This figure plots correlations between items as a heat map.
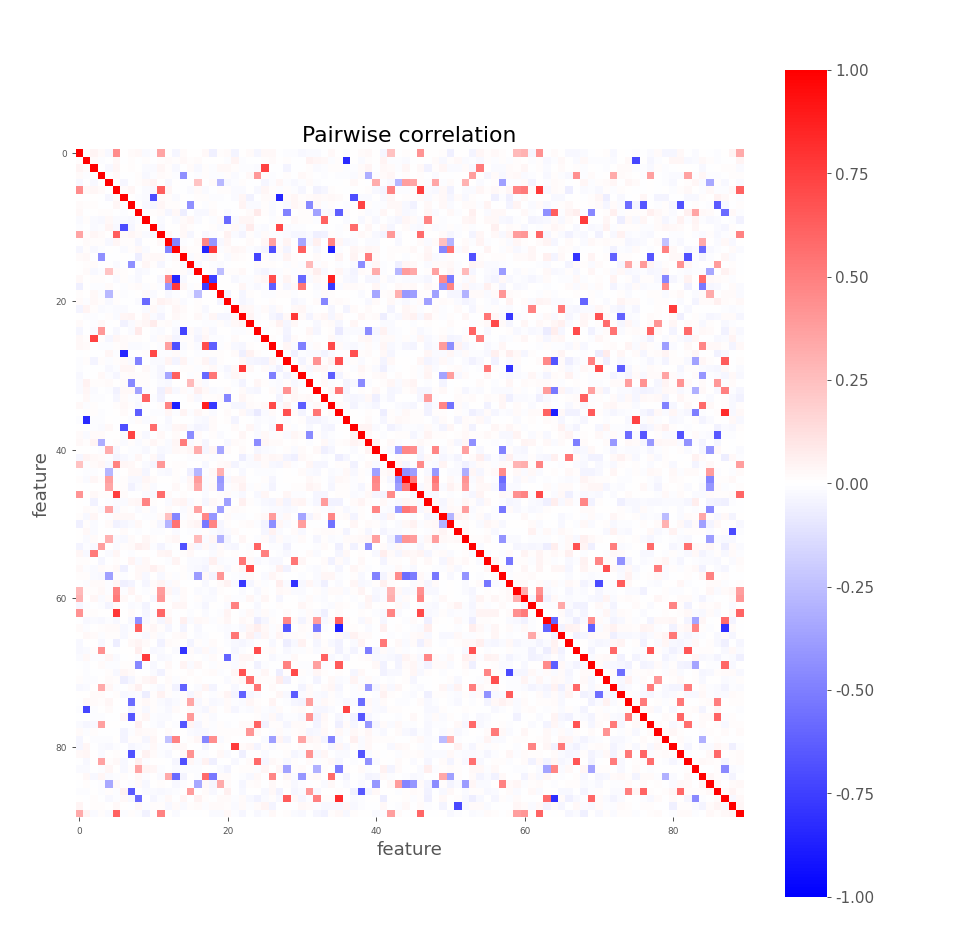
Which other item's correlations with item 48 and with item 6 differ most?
27
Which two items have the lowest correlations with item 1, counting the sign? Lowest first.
36, 75
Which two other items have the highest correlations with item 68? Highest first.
9, 33
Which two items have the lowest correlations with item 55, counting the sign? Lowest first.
58, 73
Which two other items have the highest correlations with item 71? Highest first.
56, 23
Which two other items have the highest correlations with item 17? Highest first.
34, 26
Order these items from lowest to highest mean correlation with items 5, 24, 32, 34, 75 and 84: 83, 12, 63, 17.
83, 63, 12, 17
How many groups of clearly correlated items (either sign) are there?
15
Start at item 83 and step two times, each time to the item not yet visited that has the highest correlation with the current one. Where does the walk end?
8
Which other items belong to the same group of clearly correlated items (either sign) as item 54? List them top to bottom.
2, 25
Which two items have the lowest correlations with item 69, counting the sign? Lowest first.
64, 8
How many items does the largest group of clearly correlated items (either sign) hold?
11
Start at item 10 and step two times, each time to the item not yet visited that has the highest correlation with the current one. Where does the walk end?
37
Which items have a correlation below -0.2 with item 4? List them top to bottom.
19, 43, 57, 85
